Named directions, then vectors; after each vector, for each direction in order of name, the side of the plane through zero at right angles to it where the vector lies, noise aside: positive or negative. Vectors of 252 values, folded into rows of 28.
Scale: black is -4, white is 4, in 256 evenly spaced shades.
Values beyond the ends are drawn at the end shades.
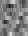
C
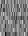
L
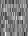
negative, negative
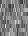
positive, negative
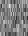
negative, positive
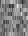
positive, negative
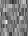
negative, negative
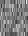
negative, positive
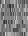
positive, negative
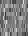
negative, negative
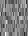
negative, negative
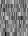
positive, positive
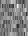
positive, negative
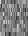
negative, positive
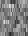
negative, positive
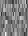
negative, negative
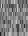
positive, negative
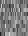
positive, negative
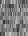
positive, negative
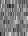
positive, negative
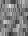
negative, positive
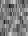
positive, negative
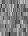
negative, positive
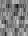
positive, positive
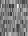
positive, negative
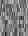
positive, positive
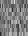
positive, negative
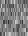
positive, negative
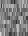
negative, positive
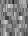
negative, negative
